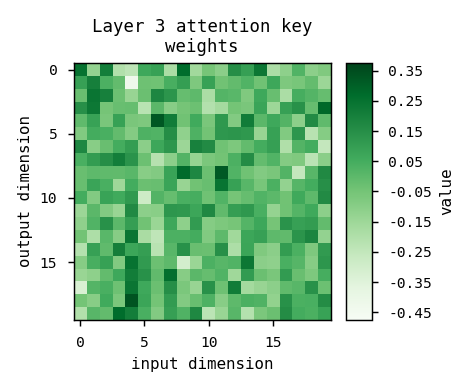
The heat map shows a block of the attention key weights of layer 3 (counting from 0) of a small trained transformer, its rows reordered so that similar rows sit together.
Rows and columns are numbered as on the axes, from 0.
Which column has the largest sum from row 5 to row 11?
11
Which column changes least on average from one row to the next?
15
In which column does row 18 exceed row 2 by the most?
4
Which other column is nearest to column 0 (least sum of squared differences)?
14
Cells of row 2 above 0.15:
3
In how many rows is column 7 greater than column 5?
16
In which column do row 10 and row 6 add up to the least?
5
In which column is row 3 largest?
19
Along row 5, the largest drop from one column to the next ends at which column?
18
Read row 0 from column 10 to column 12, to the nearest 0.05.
-0.05 -0.1 0.15
